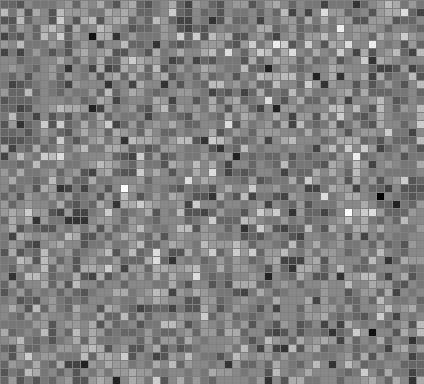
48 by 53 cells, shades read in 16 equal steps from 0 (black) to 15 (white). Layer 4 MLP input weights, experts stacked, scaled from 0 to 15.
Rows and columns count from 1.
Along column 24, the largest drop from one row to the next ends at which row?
24
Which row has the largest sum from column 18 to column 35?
7
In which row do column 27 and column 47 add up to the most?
6
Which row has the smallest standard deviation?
38
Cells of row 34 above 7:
32
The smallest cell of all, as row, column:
25, 48
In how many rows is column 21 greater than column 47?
23
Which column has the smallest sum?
52
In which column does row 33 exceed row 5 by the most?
12
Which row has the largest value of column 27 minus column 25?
18
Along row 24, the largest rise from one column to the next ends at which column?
16
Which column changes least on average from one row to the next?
19
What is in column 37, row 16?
4
